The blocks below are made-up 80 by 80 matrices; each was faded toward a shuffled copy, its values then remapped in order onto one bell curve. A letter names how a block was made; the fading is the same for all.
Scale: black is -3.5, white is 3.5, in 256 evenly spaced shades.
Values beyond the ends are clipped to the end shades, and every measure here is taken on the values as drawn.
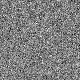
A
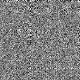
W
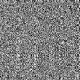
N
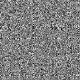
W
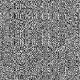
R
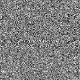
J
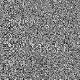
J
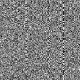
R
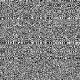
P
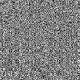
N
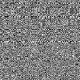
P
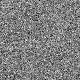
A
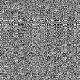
P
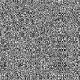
N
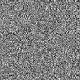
N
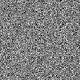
N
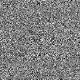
W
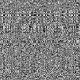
P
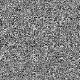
J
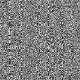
R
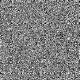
J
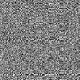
P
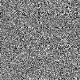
W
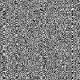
R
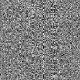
R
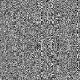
R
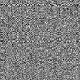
P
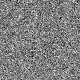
A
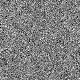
A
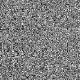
J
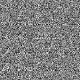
J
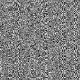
R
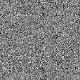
W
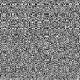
P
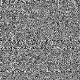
W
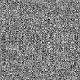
N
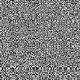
P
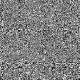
J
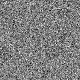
A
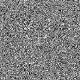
J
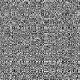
P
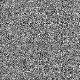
W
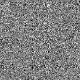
W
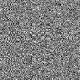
N
